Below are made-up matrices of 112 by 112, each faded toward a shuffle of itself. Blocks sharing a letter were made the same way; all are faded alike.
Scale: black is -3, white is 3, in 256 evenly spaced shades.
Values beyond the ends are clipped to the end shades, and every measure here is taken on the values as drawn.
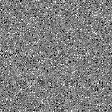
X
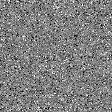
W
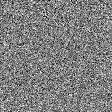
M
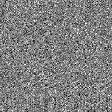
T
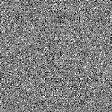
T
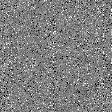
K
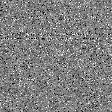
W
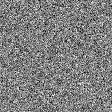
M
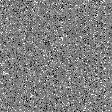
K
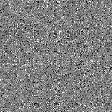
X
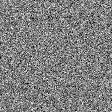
M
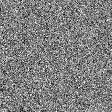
M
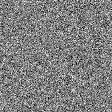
M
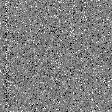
K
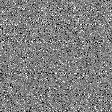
W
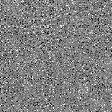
X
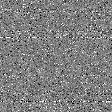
W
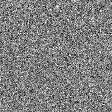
M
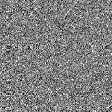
T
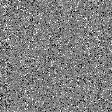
K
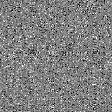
X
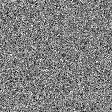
M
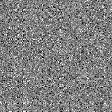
T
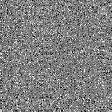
X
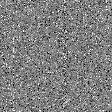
K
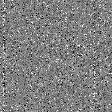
K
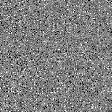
X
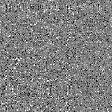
X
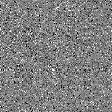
X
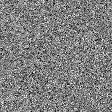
M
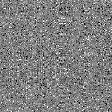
X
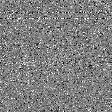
W
